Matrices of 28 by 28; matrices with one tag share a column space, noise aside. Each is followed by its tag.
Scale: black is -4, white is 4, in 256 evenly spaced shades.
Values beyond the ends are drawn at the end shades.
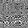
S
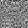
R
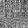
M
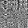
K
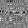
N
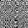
R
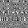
N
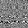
S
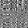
K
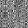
M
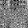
K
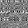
N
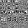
N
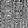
M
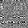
S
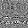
S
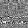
S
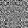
R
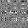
N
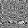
S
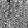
M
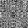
M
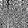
K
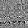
S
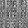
M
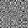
R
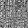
M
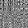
K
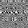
N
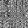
M
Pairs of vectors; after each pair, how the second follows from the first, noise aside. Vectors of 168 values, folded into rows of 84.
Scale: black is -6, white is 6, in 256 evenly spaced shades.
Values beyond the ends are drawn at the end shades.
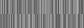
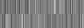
reversed, partly zeroed.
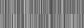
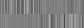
partly zeroed.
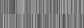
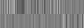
negated, partly zeroed.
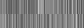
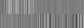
negated, partly zeroed.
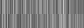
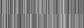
copied.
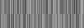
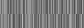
sign-scrambled.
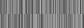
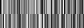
reversed, scaled up.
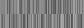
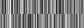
reversed, scaled up.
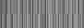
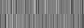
reversed, partly zeroed.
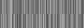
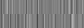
reversed, partly zeroed.
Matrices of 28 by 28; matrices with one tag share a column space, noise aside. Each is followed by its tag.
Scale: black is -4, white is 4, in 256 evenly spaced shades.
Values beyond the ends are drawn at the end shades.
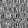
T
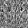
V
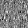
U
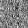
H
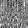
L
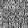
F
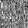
U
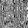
H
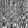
L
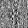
F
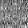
H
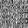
F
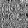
T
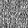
F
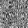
F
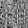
F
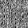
F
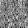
L
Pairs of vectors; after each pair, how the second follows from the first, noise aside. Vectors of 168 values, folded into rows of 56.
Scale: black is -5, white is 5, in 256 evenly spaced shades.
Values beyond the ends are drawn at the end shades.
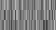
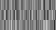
negated.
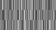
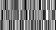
wrapped around, scaled up.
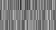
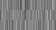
shrunk.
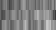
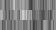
wrapped around.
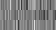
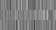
negated, shrunk.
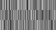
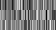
wrapped around, scaled up.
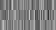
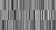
negated.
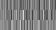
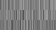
negated, shrunk.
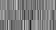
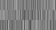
shrunk.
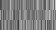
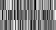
wrapped around, scaled up.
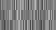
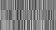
negated.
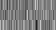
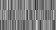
negated.
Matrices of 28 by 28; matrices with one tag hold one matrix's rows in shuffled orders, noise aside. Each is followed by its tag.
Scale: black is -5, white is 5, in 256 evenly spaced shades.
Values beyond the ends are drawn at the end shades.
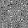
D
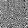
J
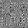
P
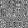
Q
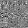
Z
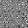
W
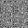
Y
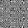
P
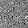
J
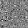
Z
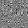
D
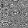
Z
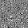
D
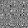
P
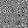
W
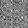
Y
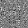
Q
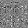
Y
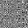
W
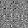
Y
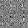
P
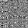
Z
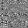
Z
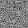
Q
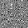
D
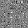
D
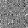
J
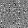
Q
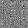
P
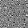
J
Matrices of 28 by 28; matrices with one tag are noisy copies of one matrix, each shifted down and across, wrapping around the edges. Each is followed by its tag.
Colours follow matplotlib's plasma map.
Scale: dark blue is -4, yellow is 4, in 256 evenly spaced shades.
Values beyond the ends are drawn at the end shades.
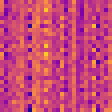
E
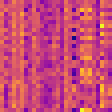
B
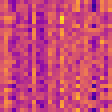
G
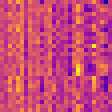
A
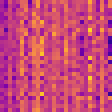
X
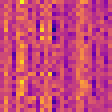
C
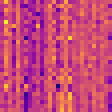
X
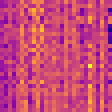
X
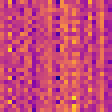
E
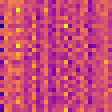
E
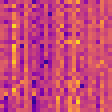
X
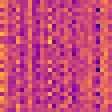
E
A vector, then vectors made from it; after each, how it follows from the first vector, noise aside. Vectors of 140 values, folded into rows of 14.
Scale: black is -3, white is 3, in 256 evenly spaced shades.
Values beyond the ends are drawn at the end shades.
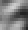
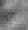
reversed, shrunk.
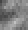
reversed, shrunk.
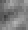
reversed, shrunk.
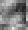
wrapped around.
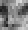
wrapped around.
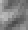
reversed, negated, shrunk.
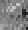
partly zeroed.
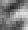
negated.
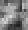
wrapped around.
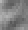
reversed, negated, shrunk.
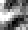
reversed, negated, scaled up.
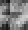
wrapped around.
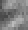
reversed, shrunk.
